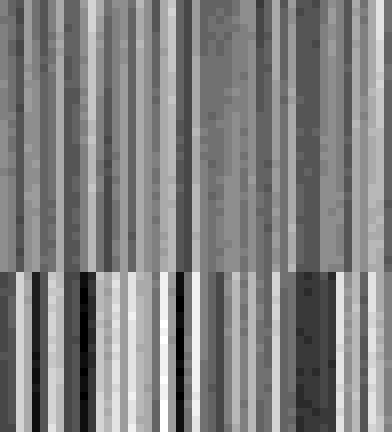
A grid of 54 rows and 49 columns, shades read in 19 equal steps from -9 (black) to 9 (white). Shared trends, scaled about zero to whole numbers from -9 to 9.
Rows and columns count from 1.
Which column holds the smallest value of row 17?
24
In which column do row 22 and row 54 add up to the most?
21
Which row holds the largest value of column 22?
2
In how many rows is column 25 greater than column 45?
31
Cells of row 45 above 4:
10
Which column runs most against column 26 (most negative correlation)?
48
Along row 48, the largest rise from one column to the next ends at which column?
43
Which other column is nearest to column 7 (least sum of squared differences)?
15
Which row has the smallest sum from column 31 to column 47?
1
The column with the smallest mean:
23
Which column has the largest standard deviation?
12
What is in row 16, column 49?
-2
